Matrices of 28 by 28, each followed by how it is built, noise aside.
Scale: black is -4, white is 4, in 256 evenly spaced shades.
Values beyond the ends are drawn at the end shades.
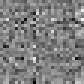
low rank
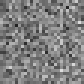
noise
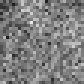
smooth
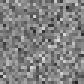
noise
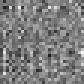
low rank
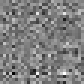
low rank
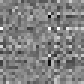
low rank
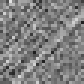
Hankel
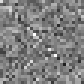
diagonal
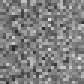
repeating rows
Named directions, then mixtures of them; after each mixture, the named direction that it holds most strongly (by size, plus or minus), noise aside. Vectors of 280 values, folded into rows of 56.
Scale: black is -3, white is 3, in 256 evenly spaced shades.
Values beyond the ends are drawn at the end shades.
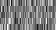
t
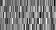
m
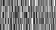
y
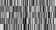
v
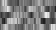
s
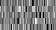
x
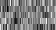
t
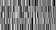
y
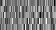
m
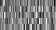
m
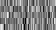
v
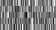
y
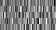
m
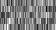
t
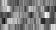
s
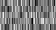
y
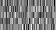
m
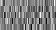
m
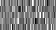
x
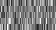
t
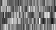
s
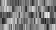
s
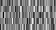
m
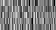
y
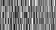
y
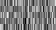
v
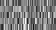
v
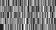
v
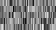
v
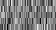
t
